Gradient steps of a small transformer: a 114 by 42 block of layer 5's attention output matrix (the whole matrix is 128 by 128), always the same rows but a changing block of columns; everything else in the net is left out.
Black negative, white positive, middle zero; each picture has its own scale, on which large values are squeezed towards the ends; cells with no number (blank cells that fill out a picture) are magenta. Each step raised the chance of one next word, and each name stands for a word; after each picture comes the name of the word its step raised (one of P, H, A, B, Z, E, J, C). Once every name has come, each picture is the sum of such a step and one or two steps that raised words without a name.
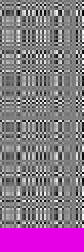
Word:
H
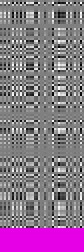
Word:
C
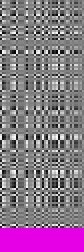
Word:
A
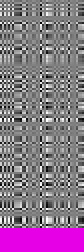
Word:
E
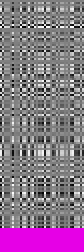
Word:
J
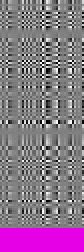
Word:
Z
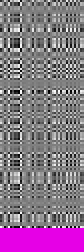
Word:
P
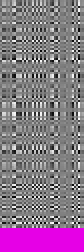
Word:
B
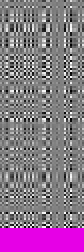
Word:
P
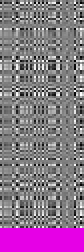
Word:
C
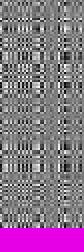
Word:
P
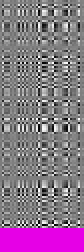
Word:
H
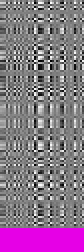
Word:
A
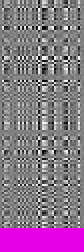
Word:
J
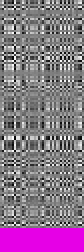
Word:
A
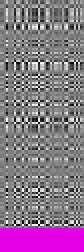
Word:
C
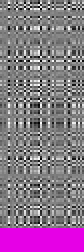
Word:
J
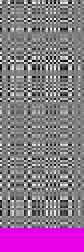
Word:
Z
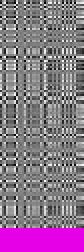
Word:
C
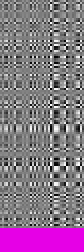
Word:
E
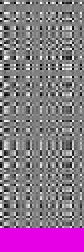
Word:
C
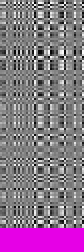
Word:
C
